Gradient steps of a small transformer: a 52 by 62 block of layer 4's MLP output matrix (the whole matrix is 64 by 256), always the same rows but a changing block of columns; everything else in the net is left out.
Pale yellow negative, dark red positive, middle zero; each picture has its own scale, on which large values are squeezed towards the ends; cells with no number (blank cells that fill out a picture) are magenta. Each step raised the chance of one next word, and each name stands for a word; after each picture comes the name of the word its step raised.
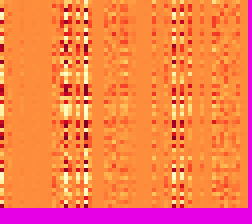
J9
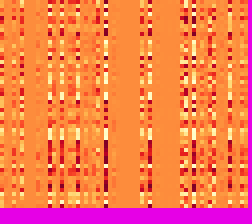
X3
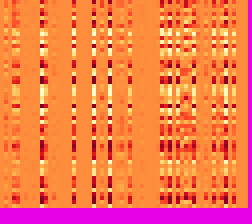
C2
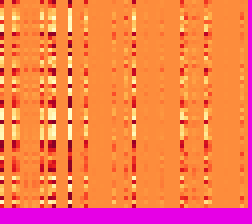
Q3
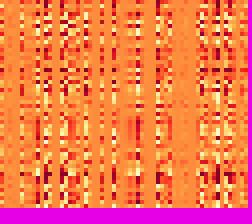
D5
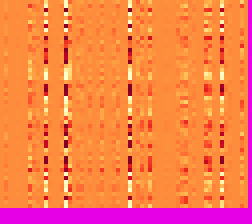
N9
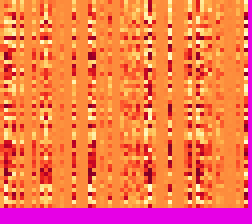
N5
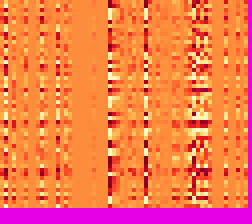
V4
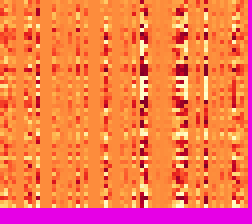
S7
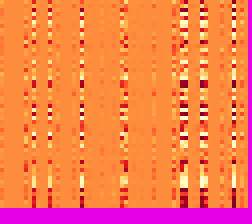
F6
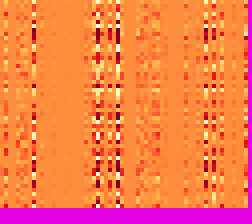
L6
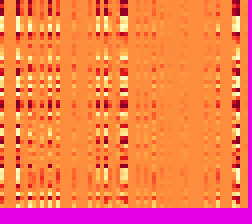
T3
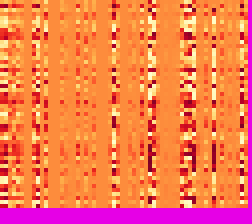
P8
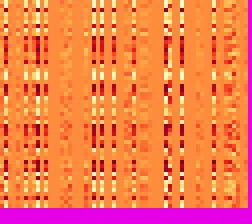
N9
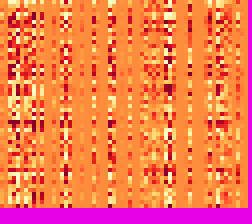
J9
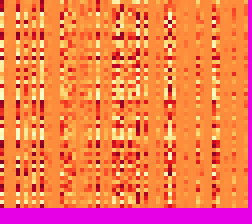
X3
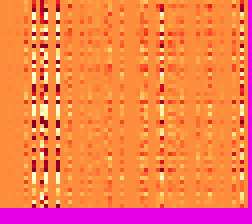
J9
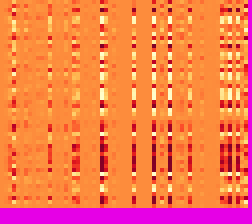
P8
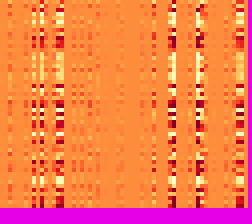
F6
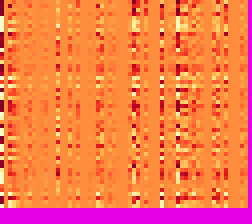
T3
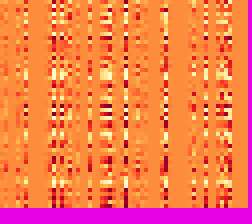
F6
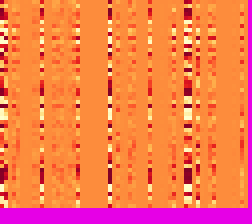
N5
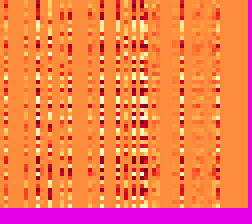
V4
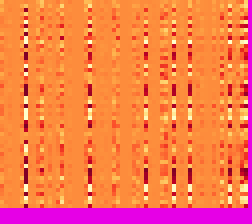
N5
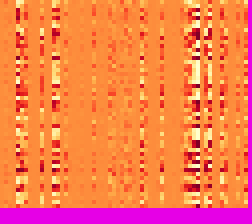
X3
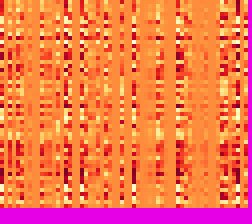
N5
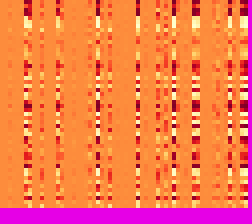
T3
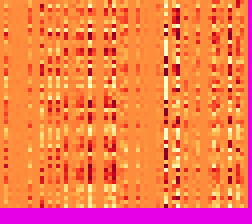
S7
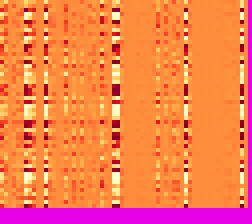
J9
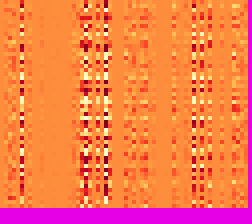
V4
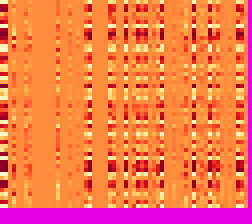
L6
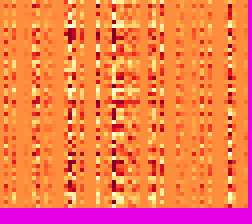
L6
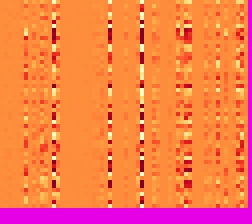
L6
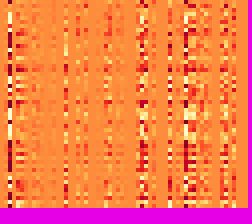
Q3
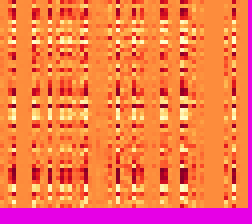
N5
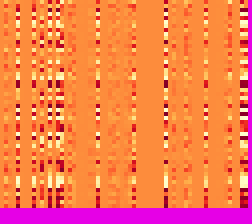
F6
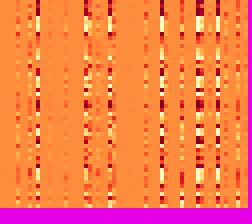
T3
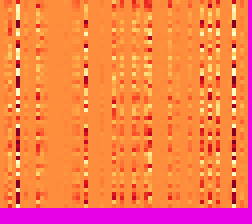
C2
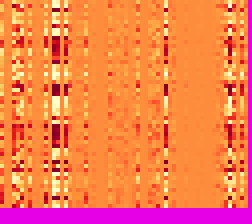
N9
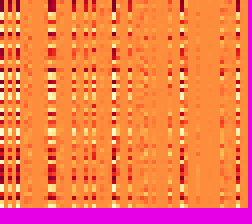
D5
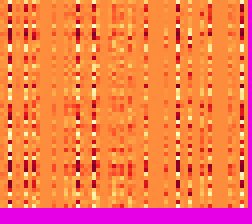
L6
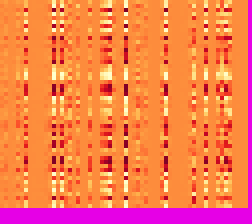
N9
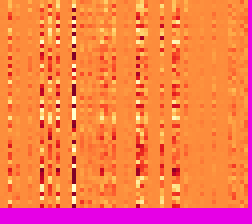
N5
